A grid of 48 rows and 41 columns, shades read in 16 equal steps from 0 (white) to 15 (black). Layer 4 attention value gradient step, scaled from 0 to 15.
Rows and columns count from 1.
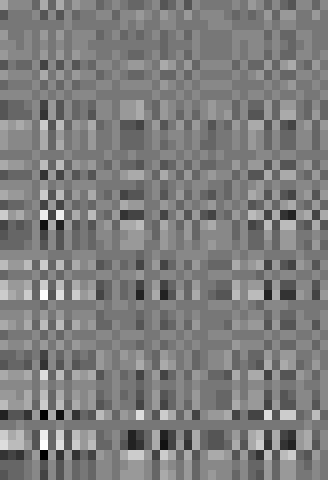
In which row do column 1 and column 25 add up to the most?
42
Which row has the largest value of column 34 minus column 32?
30
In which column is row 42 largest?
6
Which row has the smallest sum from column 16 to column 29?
46
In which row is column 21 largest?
45
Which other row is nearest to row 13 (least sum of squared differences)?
20
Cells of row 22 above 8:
15
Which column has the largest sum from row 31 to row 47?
21
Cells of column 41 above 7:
25
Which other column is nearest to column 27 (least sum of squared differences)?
16
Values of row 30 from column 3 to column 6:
6 3 9 0
